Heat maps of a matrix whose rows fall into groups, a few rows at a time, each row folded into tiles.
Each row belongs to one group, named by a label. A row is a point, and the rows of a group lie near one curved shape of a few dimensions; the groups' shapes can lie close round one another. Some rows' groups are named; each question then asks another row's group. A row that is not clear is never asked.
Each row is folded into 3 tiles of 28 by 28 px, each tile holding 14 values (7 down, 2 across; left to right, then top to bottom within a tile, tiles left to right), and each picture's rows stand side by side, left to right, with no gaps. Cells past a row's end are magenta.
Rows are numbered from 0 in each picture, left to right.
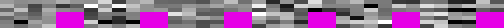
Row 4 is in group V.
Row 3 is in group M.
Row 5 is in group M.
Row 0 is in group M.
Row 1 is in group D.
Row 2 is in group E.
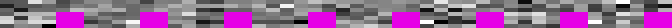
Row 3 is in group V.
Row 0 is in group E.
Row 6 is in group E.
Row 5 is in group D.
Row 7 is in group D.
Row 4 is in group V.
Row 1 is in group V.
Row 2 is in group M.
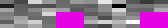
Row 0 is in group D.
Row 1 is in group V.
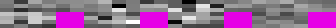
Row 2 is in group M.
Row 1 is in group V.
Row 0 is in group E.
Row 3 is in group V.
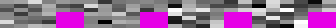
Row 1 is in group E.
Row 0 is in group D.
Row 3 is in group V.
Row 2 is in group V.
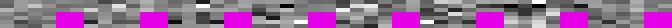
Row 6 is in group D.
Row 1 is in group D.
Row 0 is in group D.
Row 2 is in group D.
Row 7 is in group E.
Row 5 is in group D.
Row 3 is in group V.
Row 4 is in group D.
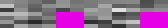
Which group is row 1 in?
V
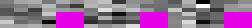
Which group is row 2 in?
M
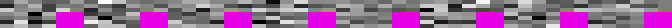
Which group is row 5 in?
M
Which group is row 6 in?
V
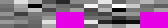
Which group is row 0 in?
V
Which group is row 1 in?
D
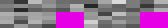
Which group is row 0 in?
E
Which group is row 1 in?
D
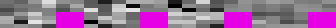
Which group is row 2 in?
E
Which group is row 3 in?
V
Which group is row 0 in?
E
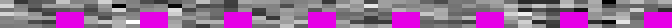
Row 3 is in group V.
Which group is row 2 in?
D
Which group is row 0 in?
M
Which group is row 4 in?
D
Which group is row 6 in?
M
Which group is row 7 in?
M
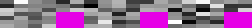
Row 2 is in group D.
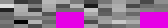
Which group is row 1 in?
D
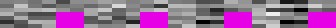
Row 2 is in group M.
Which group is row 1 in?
V
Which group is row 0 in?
V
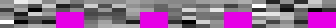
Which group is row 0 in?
D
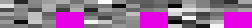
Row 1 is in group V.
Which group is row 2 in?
V
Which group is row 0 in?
E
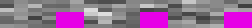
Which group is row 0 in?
D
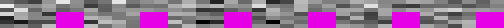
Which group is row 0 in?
E
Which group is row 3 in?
E
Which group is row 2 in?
M
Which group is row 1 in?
D
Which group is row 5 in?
V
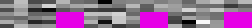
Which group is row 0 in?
M
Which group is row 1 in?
E
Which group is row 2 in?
M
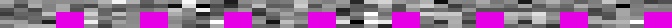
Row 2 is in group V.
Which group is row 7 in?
V
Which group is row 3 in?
E
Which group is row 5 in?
M
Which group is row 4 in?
E
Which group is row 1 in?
D
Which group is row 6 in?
E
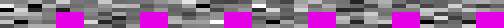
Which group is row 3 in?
E
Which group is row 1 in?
D
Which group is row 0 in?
M
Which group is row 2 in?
V
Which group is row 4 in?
E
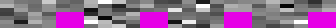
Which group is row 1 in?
V
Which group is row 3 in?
V
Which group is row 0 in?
E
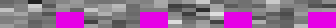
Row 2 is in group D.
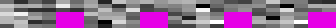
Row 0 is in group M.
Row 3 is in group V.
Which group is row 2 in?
V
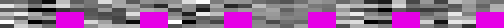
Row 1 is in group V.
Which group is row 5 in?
E
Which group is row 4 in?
M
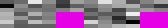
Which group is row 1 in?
V
